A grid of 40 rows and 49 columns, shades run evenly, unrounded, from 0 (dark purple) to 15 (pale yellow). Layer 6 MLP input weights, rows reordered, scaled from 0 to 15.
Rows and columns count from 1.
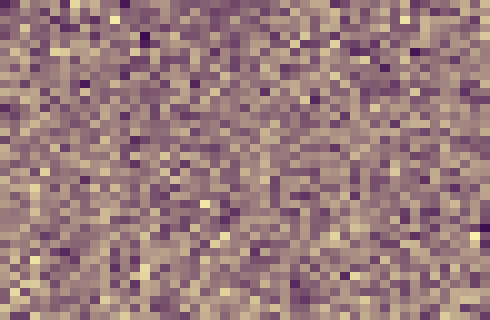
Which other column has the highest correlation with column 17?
47
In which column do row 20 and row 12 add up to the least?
43
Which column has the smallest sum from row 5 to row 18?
15
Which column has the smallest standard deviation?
25
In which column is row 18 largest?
11
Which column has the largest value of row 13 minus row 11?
3
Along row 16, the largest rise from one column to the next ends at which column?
41
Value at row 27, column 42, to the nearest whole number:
9
